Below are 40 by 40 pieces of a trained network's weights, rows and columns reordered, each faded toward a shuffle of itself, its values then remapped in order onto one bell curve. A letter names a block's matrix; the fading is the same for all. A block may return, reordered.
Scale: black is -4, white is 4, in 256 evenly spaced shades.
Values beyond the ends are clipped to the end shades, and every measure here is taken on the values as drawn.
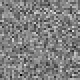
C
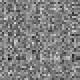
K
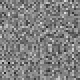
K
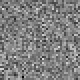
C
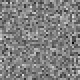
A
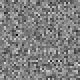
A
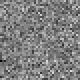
A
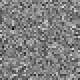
C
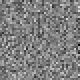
A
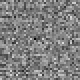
K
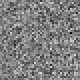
C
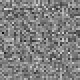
K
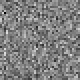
A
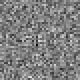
K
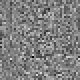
C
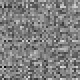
K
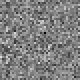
C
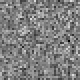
C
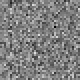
A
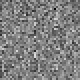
A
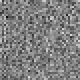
K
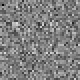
K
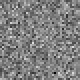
A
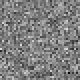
A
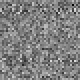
K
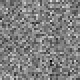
A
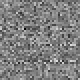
K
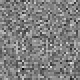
C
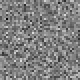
C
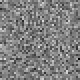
A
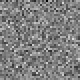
C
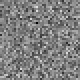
A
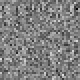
K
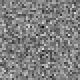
A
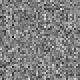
K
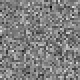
C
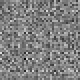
K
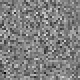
C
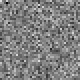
A
